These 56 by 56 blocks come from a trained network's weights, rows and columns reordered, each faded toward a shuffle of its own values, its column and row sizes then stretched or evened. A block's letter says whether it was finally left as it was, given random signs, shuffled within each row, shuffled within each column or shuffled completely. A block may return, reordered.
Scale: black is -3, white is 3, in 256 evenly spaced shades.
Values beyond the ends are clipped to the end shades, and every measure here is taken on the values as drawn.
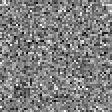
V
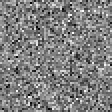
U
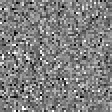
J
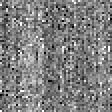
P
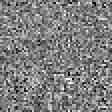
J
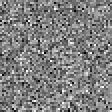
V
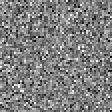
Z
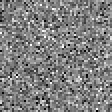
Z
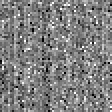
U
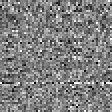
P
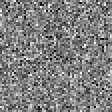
V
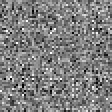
J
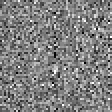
U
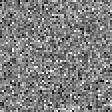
Z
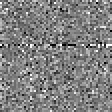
J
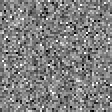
Z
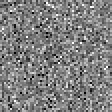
U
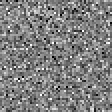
V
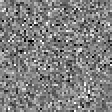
V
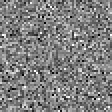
V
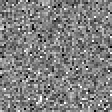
Z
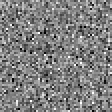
U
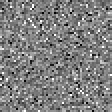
Z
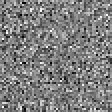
J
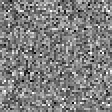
V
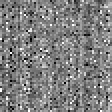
U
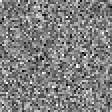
Z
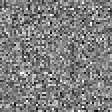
J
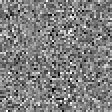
J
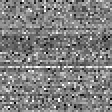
V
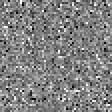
J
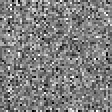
J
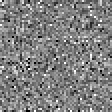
J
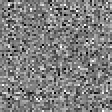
J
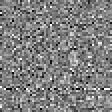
P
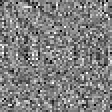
P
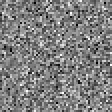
Z
